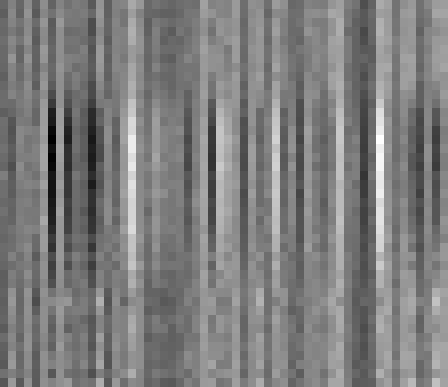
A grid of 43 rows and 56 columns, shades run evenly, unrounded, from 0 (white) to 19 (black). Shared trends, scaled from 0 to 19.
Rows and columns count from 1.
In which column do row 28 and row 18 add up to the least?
48
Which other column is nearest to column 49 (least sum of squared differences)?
30
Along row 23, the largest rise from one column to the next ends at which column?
7
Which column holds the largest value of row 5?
46
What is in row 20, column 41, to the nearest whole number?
11
